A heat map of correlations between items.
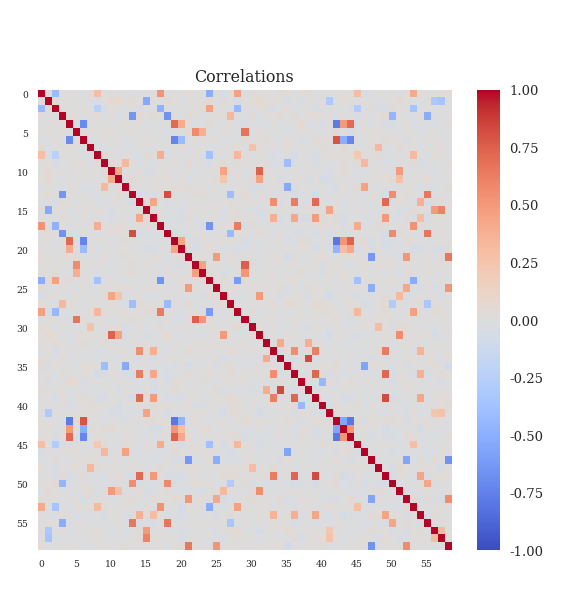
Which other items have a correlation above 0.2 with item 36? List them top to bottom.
14, 16, 33, 39, 49, 54
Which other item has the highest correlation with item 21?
58
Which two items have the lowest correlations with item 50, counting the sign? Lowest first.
3, 27
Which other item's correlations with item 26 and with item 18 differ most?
13
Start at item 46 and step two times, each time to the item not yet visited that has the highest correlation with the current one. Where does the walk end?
9
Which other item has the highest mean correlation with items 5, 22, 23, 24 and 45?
29
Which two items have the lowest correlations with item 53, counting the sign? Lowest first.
24, 2
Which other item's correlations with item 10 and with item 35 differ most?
31
